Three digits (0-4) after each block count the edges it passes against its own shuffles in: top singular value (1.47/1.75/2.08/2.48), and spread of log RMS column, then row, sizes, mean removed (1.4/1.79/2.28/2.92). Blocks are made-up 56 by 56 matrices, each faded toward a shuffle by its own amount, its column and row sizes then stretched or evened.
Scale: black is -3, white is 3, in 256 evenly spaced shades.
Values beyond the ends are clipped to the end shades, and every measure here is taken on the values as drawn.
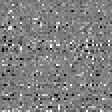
1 2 3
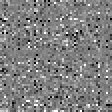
0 3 3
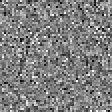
1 1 1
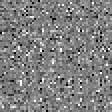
1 2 0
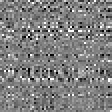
4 1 4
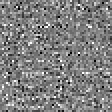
0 1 3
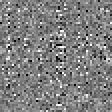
1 3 2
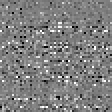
2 1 4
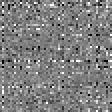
1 3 4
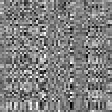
4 4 0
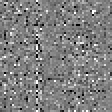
1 3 1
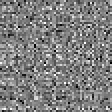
3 1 1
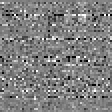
2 1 4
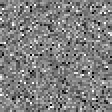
1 1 1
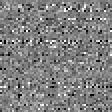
1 1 4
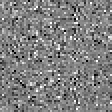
1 2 1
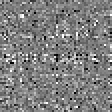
1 2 3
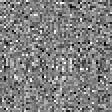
2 1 1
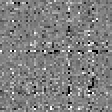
2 3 3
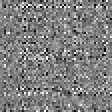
3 3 3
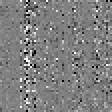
1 4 2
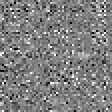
2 2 1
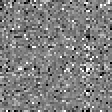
2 1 2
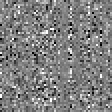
0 4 1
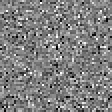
1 0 1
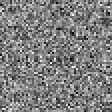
2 0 0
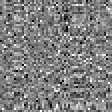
3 1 0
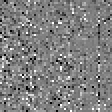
1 3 1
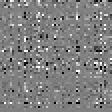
1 4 4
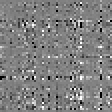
3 4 4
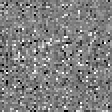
0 3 2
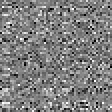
3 0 3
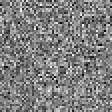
2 0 0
